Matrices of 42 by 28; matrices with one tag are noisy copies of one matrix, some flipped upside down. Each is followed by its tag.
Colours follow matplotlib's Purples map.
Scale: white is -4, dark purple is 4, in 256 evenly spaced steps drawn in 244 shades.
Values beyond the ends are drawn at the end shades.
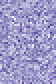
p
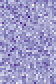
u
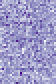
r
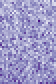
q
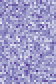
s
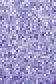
q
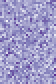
u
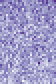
q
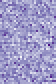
s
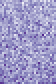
q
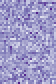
s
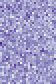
u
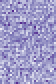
r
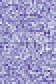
s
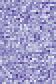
s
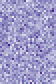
p
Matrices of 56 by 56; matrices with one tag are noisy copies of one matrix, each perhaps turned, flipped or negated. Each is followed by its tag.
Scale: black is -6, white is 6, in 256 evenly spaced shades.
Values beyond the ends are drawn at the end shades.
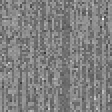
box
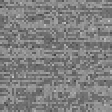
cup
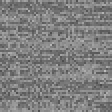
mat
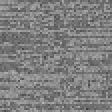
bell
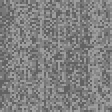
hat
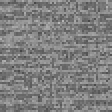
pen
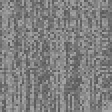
mat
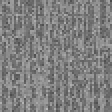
pen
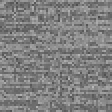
pen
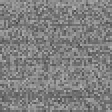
hat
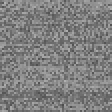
hat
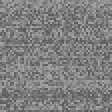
hat
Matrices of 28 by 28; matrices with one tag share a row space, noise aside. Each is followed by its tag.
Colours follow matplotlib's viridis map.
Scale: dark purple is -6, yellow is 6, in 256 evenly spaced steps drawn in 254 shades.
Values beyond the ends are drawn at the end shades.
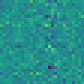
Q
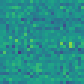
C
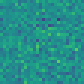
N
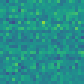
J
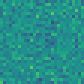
Q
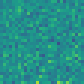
N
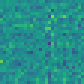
Q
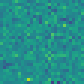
Q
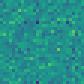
N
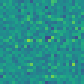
Q
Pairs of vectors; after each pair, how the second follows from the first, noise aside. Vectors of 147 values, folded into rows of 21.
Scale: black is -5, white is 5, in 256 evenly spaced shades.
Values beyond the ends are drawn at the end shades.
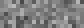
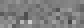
wrapped around, negated, partly zeroed.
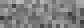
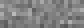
reversed, negated, shrunk.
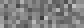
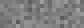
reversed, negated, shrunk.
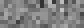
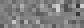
wrapped around, negated, partly zeroed.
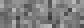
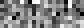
reversed, scaled up.
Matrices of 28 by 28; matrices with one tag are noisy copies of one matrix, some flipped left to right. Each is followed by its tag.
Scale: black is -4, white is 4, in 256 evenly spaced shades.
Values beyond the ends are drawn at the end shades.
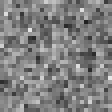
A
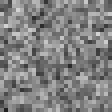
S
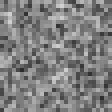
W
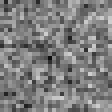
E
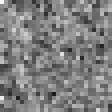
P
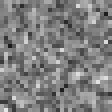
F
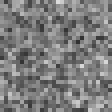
A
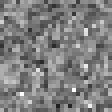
F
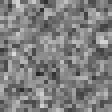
S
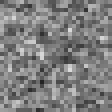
E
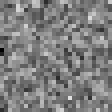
S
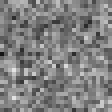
A
